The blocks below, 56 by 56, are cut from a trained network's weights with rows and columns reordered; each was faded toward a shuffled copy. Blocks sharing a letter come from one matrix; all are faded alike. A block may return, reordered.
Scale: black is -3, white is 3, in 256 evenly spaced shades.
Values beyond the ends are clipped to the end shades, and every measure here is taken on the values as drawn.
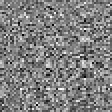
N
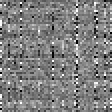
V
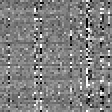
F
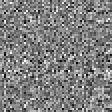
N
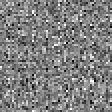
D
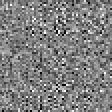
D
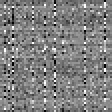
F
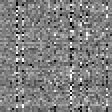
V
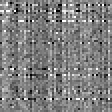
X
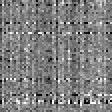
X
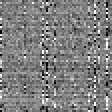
F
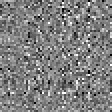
D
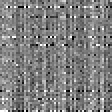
X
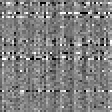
X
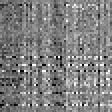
X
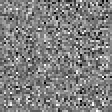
D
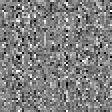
D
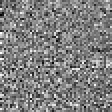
N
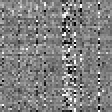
V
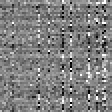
F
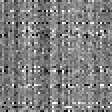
X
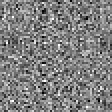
N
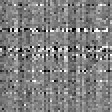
X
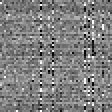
F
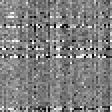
X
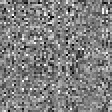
D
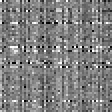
X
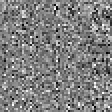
D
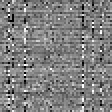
F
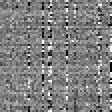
F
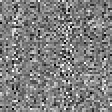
D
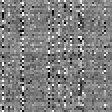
F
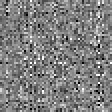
D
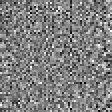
N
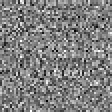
N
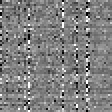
F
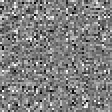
D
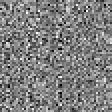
N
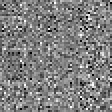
D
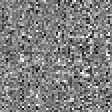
D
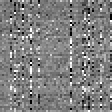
F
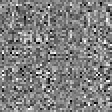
D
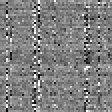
F
